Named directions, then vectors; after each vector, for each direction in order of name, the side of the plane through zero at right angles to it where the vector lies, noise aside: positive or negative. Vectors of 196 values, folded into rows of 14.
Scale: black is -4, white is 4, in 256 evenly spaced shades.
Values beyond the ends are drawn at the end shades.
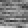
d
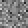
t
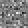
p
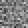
positive, negative, negative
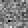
positive, positive, positive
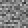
negative, positive, positive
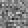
negative, positive, negative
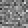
positive, negative, negative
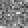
positive, positive, negative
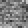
positive, positive, positive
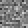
positive, negative, negative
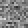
negative, positive, positive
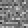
positive, negative, negative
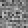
positive, negative, positive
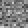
positive, positive, negative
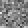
positive, positive, negative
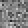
positive, negative, positive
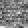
positive, positive, negative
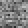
negative, negative, negative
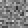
negative, positive, positive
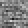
negative, positive, negative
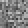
negative, positive, negative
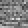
positive, negative, negative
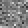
positive, positive, negative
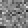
negative, negative, positive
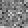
positive, positive, negative
